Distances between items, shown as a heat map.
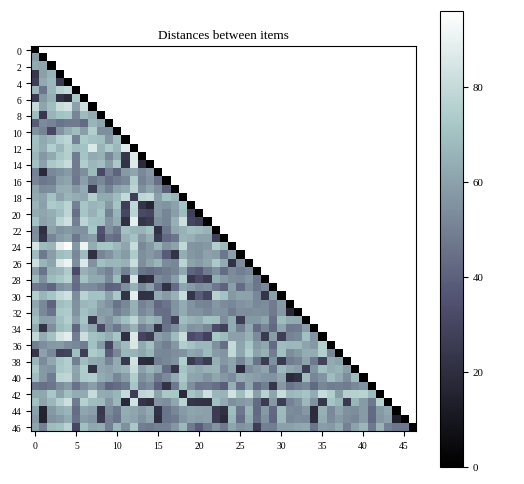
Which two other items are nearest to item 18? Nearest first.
42, 12
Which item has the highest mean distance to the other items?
12
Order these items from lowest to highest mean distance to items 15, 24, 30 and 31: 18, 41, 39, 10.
41, 10, 39, 18
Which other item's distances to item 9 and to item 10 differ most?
36
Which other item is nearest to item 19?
14
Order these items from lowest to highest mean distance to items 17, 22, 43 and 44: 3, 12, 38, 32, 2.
38, 32, 2, 3, 12
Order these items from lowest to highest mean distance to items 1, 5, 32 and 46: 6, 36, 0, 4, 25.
25, 36, 0, 6, 4
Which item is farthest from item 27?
4
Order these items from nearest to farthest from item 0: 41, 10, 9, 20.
9, 41, 10, 20
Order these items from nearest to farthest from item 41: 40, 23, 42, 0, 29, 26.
29, 23, 0, 40, 26, 42
